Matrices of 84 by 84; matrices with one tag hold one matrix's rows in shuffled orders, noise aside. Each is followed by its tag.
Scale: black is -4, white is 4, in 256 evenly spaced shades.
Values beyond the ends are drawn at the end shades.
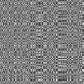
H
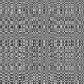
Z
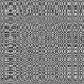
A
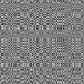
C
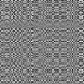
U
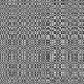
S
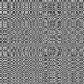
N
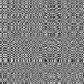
N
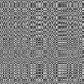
H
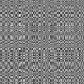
Z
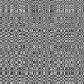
Z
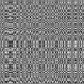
A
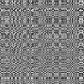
U
